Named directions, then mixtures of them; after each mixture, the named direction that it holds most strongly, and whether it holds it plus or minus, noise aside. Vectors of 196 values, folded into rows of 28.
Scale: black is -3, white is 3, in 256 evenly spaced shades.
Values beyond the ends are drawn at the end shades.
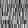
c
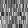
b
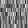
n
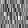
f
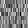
n, plus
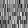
b, minus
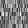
b, minus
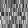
b, plus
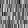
c, plus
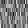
n, minus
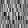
f, minus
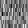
c, plus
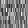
n, plus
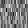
n, minus
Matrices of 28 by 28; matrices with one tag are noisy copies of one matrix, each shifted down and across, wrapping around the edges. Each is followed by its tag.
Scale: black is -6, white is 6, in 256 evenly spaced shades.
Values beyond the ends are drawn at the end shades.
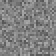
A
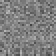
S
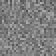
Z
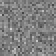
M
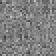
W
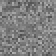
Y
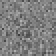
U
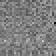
S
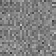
Z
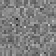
U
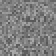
A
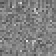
S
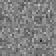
A
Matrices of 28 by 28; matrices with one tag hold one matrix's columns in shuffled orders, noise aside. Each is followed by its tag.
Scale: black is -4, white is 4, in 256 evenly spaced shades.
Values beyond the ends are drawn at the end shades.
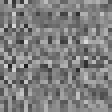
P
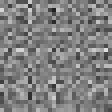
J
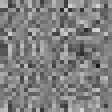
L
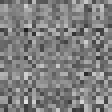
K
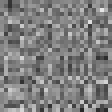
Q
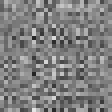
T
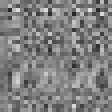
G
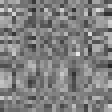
G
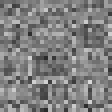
Q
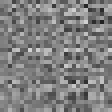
J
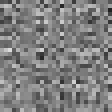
J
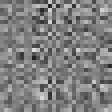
J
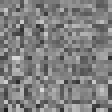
Q
